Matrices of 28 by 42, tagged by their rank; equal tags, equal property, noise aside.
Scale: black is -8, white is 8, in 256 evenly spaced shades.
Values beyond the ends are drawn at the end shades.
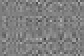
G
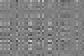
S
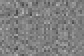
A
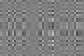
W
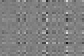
W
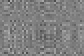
G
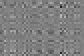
S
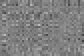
A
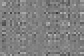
G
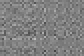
G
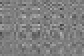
G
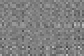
A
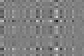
W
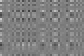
W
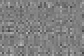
A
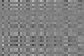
W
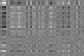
W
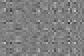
G
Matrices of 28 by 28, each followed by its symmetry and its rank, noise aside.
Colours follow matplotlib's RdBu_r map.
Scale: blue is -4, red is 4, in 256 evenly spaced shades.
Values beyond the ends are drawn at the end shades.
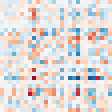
no symmetry, rank three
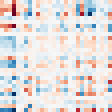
no symmetry, rank two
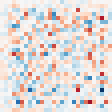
antisymmetric, rank four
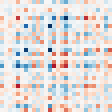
symmetric, rank two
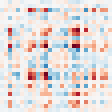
symmetric, rank two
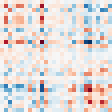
symmetric, rank two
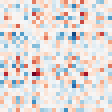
antisymmetric, rank four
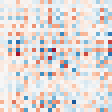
no symmetry, rank three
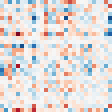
antisymmetric, rank four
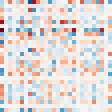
no symmetry, rank three
